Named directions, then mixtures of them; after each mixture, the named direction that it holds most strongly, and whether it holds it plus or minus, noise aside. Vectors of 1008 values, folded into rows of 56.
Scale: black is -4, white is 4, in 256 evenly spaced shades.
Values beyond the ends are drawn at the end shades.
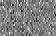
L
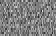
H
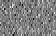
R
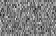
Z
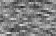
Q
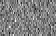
L, minus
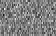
H, plus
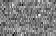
R, plus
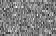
R, minus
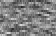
Q, plus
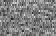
Q, minus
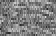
Q, minus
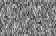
Z, minus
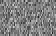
H, plus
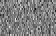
Z, plus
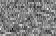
Q, plus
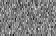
Z, minus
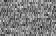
Z, plus
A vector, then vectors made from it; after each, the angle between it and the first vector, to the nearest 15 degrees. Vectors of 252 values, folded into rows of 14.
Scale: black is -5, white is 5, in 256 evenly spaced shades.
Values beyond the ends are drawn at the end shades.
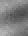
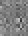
75 degrees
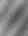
45 degrees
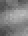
165 degrees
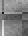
45 degrees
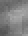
165 degrees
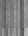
105 degrees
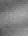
165 degrees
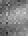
150 degrees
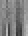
90 degrees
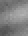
165 degrees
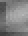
150 degrees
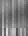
60 degrees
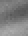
45 degrees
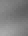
45 degrees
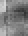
30 degrees
